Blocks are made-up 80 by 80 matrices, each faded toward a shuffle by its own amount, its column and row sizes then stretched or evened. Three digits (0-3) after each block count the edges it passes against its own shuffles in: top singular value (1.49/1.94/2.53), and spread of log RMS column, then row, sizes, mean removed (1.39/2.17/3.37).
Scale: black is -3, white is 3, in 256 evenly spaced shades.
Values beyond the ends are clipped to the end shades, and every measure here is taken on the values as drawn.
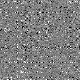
1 1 2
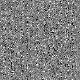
0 2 0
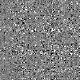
0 2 2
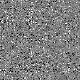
0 1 1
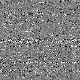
0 0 2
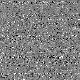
0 0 2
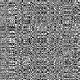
3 2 0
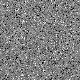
0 1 0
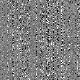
1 3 0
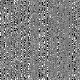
2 3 0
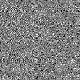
2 0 1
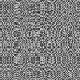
3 1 1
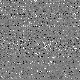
0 0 2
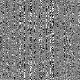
2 3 0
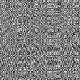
3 1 1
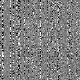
2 3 0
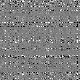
1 2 3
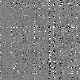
1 2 2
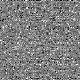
2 0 1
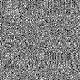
2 0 0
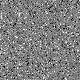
1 0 0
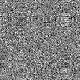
2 0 0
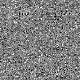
0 1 1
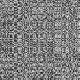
3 1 0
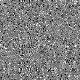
1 1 1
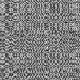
3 1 1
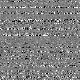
1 0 3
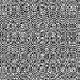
3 1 1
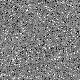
0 0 0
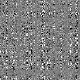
0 3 2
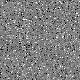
1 0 0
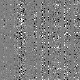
0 3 1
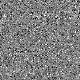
1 0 1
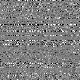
2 0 3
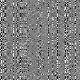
3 3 0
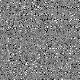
0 1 2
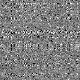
2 1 2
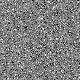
0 1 0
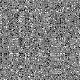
2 1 1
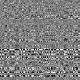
3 0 3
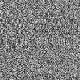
2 0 0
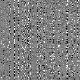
2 3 0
